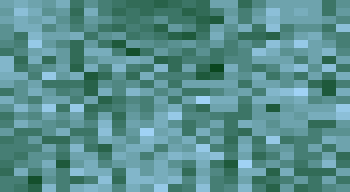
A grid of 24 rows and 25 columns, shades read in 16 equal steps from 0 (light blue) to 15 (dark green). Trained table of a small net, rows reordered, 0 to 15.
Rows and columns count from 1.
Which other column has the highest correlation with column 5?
1
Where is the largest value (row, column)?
9, 16
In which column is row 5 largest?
14
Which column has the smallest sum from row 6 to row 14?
22
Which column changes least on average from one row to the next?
17
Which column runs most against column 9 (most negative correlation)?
2
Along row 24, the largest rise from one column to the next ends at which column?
13
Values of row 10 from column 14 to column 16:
9 13 12
